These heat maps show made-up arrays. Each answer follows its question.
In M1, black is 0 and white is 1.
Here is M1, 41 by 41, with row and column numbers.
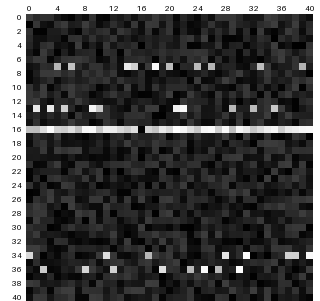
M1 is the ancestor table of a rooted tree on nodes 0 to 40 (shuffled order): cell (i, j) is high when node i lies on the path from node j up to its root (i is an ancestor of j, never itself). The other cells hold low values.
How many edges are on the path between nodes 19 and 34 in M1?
3
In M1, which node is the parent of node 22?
13
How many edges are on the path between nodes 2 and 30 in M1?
2
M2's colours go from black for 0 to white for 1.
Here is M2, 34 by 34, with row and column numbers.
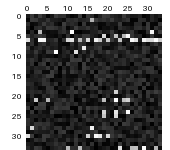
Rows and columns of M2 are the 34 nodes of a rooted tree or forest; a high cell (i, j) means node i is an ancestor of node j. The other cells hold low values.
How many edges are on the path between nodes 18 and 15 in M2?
2
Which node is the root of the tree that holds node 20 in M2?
6
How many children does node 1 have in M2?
1
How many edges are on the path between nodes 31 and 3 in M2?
2
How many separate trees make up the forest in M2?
5
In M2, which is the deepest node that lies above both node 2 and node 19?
21
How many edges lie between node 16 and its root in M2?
2
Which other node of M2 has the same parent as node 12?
7
